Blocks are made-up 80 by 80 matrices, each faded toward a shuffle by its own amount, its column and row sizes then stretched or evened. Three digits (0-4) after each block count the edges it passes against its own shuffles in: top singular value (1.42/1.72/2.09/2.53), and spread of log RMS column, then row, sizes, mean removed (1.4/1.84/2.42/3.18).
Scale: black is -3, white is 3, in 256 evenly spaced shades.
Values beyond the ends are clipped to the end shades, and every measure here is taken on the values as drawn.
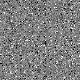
0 2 2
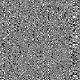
3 3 1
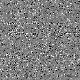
2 0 2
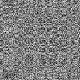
3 1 0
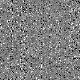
1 3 1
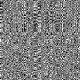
4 3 0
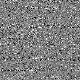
0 1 3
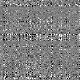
3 3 4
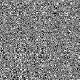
2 2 2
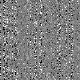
0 4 0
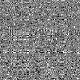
3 0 3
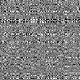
4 1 4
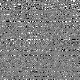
1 1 4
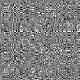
4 1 3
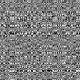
4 0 4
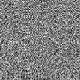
3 1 0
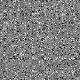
2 1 2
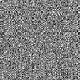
3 1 1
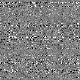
0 2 4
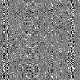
4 4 1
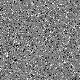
1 0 0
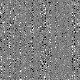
0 4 0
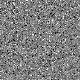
1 1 0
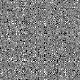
3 3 2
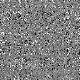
0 2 3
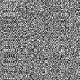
3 2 0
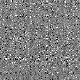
2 2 2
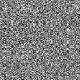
3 2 0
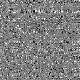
2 0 2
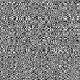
4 0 3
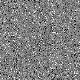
1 2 0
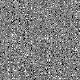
0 3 0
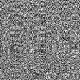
3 1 0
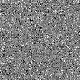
2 0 0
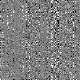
3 4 2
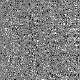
1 2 1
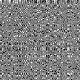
4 1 2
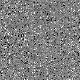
0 3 1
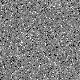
0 0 0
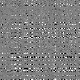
4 3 4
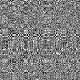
4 1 3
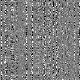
3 4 0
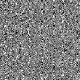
2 3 0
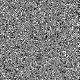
1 2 0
